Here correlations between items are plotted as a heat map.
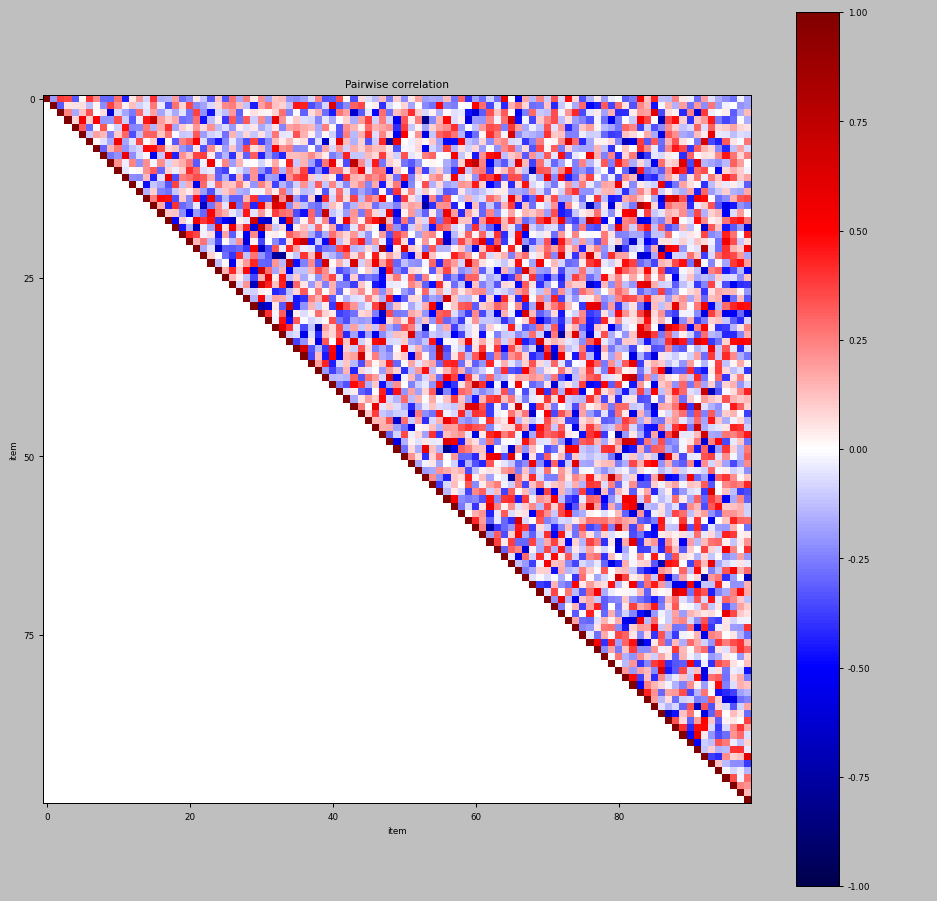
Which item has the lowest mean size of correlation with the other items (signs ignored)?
52
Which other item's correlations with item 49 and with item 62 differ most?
56
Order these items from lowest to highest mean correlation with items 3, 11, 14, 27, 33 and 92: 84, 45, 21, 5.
84, 45, 5, 21
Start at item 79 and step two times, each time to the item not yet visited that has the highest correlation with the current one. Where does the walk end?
86
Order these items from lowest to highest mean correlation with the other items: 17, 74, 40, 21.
74, 40, 21, 17
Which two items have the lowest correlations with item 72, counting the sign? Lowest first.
33, 84
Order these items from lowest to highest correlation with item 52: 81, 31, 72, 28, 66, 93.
66, 31, 81, 28, 72, 93
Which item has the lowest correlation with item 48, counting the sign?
6
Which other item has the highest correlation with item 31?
25
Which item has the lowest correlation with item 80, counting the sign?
21
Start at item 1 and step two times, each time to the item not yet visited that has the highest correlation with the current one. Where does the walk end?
60
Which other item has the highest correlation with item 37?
82
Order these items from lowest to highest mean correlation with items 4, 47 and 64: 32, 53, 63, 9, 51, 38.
9, 53, 51, 38, 32, 63
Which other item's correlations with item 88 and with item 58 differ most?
14
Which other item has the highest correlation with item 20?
36
